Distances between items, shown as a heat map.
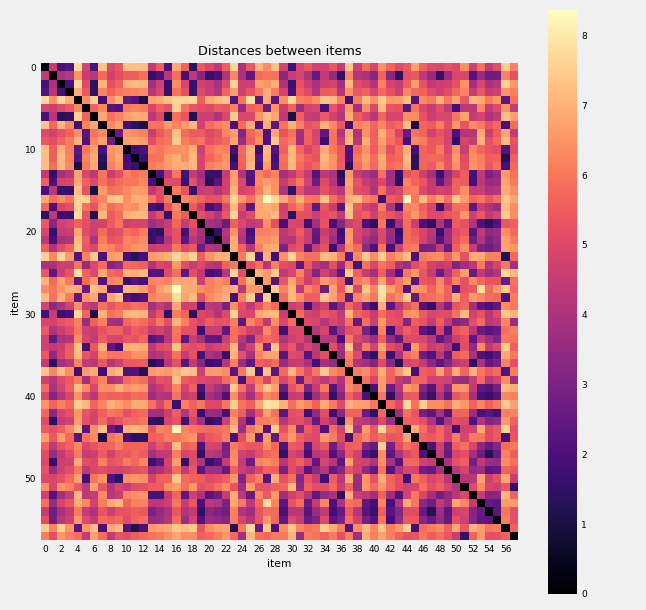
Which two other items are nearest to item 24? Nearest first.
38, 31
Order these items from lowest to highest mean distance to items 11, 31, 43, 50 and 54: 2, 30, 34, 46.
34, 46, 2, 30
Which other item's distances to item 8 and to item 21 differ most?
27
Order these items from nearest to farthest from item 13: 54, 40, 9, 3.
54, 40, 3, 9
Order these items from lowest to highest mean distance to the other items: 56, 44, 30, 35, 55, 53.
55, 35, 53, 30, 44, 56
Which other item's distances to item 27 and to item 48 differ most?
17
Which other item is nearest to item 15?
6
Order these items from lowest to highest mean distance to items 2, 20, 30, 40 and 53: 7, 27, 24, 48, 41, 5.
48, 24, 5, 41, 7, 27
